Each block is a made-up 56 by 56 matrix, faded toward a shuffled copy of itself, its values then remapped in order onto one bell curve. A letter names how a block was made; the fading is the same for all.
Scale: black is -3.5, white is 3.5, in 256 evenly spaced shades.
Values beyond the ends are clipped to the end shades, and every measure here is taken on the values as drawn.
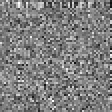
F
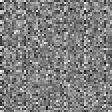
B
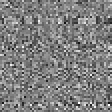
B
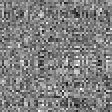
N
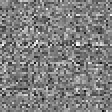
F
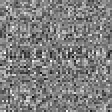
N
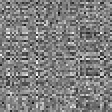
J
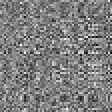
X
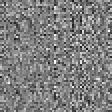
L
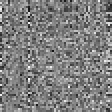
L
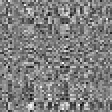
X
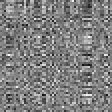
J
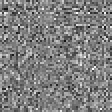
F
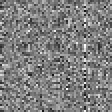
L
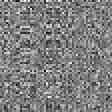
X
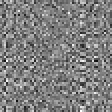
J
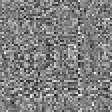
F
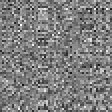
N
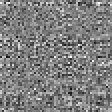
F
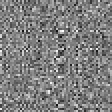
N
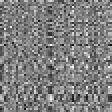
J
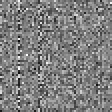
L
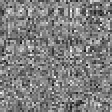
N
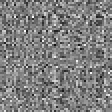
N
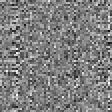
L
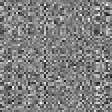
J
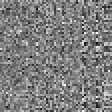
L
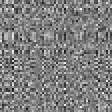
J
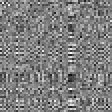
J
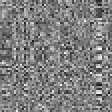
X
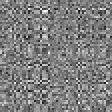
J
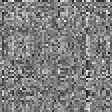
B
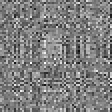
J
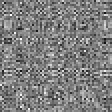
X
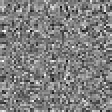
N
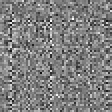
B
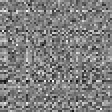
B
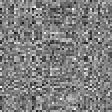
X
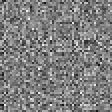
N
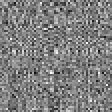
N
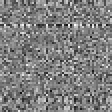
F
